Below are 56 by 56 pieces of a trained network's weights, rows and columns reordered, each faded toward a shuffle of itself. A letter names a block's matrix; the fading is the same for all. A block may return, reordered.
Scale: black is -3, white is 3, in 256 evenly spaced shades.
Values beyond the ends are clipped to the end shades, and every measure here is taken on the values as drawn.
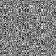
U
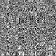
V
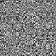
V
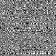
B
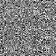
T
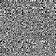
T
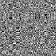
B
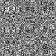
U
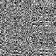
V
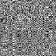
V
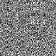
U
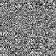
U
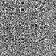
T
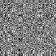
U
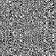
U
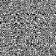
B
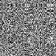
U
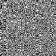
V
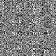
T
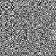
U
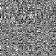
B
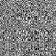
U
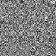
V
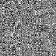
V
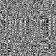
U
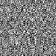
V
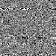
B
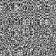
U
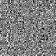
T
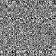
B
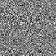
V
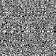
B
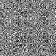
T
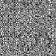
T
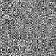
V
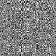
U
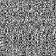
T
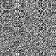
U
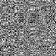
V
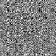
V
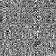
B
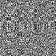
U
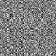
U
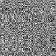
U
